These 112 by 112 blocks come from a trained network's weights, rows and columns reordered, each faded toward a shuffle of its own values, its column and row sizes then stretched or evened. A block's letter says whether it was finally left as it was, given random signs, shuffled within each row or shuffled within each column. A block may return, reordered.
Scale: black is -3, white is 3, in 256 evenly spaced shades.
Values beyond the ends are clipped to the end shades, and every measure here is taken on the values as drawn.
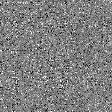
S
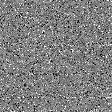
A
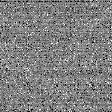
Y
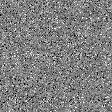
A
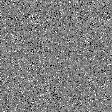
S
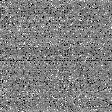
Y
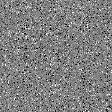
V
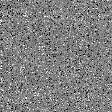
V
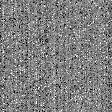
V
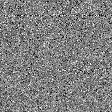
A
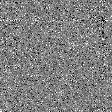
S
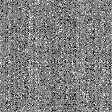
Y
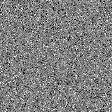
V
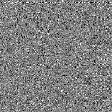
Y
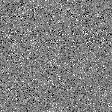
S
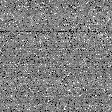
A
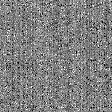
Y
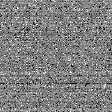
Y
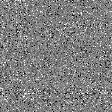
S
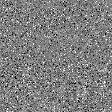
S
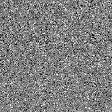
Y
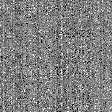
Y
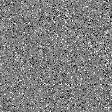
S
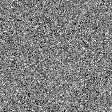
A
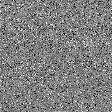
A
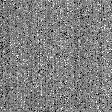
V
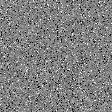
V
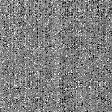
Y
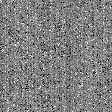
V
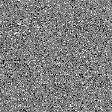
S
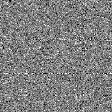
Y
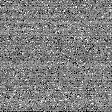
A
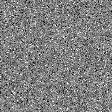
V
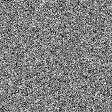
A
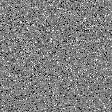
A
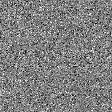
A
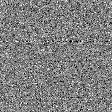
A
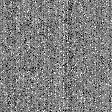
V
